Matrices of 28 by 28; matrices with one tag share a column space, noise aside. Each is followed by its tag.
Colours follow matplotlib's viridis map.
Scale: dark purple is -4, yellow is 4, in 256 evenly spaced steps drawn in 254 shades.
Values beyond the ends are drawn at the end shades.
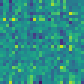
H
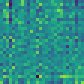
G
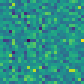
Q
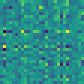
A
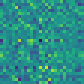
Q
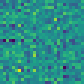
Q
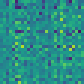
A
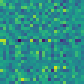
Q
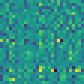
Q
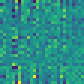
G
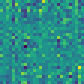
G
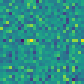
Q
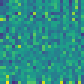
H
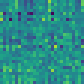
H
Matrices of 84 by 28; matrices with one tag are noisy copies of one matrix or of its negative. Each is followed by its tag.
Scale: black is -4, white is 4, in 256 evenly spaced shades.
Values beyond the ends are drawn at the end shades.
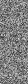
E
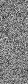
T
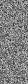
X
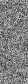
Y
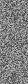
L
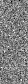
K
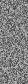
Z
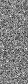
T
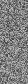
Z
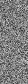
T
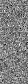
X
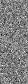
K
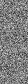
X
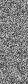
E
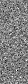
K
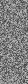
L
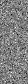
X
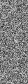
T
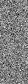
T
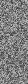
Z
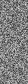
Z
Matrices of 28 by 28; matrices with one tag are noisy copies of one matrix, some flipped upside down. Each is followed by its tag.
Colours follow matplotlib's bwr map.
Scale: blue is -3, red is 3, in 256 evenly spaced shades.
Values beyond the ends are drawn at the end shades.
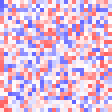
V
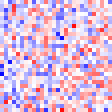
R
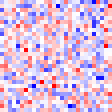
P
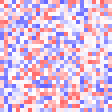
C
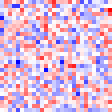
P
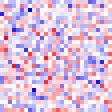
P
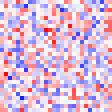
P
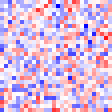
R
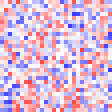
C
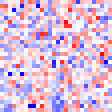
R
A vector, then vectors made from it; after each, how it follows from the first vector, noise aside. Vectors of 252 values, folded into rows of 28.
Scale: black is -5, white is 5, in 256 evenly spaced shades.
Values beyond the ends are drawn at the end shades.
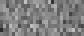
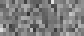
negated.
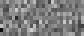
sign-scrambled.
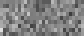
sign-scrambled.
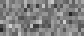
sign-scrambled.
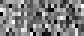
reversed, negated, scaled up.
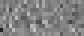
partly zeroed.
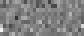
negated, partly zeroed.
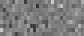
negated, partly zeroed.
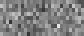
wrapped around.
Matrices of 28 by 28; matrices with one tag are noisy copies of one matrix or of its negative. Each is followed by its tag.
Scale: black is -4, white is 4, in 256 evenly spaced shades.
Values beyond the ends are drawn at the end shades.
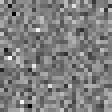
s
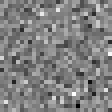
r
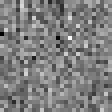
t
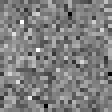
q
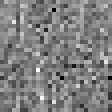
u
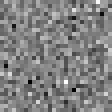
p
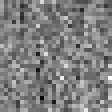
u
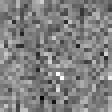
u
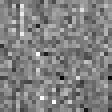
u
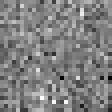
u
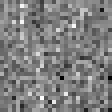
u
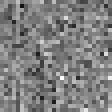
u
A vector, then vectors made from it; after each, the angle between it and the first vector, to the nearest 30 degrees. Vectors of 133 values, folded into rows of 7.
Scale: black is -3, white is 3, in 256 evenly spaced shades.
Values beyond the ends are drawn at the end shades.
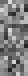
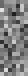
60 degrees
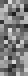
30 degrees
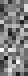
150 degrees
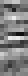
90 degrees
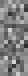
30 degrees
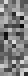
60 degrees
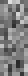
60 degrees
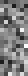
90 degrees
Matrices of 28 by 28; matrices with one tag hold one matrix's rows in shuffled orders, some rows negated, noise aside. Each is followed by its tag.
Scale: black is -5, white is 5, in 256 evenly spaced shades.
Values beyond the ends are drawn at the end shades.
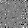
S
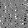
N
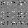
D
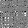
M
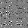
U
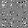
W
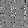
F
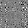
S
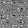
D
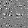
U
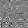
U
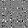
W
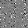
F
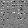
D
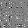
U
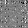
S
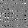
M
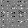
D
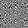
N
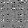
D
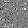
M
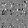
W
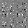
W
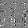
F
